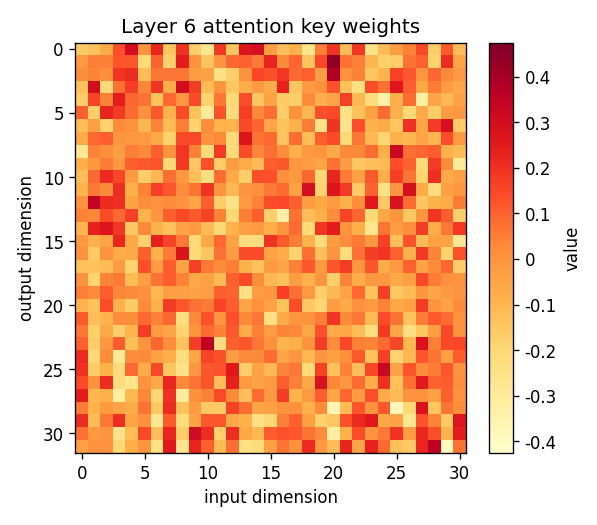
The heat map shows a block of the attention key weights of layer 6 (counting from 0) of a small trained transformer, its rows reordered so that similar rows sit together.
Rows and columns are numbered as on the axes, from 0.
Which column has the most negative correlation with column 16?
13
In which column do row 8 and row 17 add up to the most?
25
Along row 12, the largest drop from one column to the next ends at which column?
24
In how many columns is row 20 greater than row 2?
13
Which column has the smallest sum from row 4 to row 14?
12
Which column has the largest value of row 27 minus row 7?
7
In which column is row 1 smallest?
5
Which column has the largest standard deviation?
20
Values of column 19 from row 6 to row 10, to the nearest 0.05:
-0.25 0.1 0 -0.05 -0.2
